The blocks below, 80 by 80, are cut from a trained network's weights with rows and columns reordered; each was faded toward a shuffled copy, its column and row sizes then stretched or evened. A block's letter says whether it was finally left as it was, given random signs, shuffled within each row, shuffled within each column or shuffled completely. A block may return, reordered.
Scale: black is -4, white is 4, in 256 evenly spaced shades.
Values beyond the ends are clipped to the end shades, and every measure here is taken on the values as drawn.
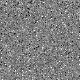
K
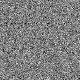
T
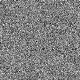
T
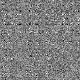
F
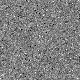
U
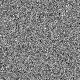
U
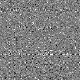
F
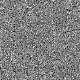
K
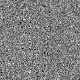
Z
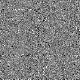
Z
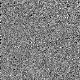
Z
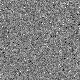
U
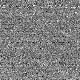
T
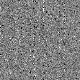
K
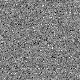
T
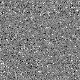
T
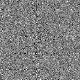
Z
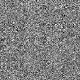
F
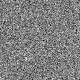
U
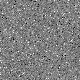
U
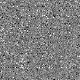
F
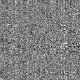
F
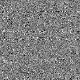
Z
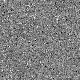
U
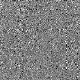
Z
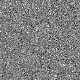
K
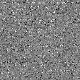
T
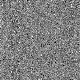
K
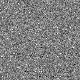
T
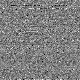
T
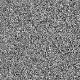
Z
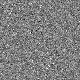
U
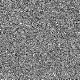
T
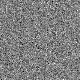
K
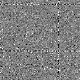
F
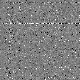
F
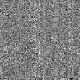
F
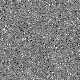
U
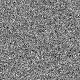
U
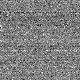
T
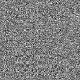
F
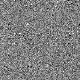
Z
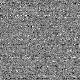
T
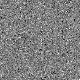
K
